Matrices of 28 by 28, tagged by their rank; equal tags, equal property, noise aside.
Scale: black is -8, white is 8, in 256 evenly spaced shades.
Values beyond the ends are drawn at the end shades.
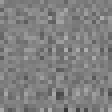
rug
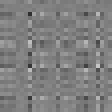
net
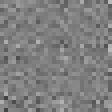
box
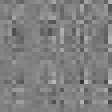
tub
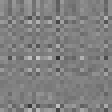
net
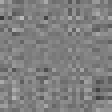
rug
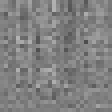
box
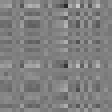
net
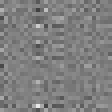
tub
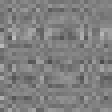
rug
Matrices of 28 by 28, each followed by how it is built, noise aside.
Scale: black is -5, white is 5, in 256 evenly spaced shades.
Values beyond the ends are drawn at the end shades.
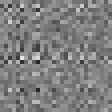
low rank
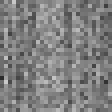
blocks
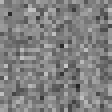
blocks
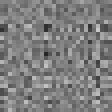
low rank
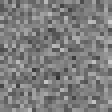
repeating rows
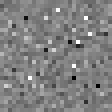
sparse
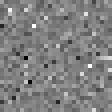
sparse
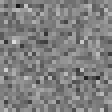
uneven rows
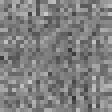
blocks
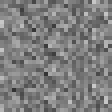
repeating rows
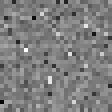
sparse
